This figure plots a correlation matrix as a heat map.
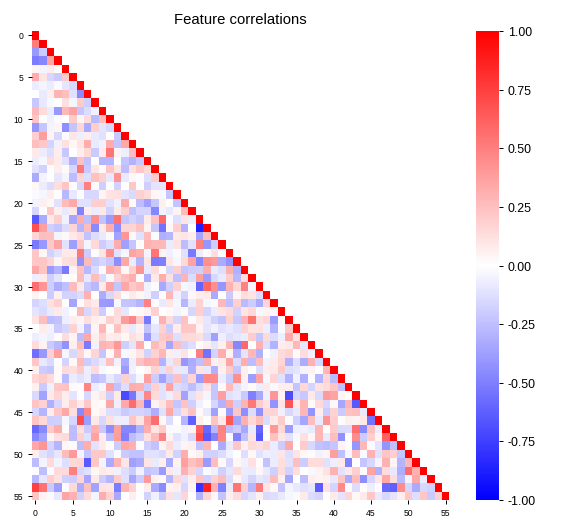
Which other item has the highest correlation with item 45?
7
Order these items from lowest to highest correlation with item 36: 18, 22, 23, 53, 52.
53, 23, 52, 22, 18
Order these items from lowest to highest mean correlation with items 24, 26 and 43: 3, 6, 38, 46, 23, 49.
49, 38, 3, 23, 6, 46
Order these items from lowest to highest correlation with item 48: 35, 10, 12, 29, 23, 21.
23, 12, 10, 21, 35, 29
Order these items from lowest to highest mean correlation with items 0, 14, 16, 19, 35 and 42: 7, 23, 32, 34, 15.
32, 15, 7, 34, 23
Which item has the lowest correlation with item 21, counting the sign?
46
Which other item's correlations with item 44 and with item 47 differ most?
43
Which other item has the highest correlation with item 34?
44
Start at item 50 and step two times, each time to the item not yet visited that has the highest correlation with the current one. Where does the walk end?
5
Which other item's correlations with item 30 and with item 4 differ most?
28
